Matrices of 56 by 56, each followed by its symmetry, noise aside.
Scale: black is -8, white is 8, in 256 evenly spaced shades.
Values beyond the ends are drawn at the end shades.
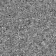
symmetric.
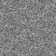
same after a half turn.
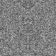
mirrored left to right.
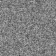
antisymmetric.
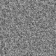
antisymmetric.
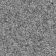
symmetric across the other diagonal.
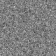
symmetric across the other diagonal.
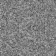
mirrored top to bottom.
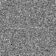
same after a half turn.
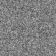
antisymmetric.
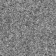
antisymmetric.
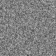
no symmetry.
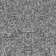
mirrored left to right.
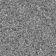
symmetric across the other diagonal.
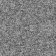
mirrored top to bottom.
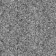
mirrored top to bottom.
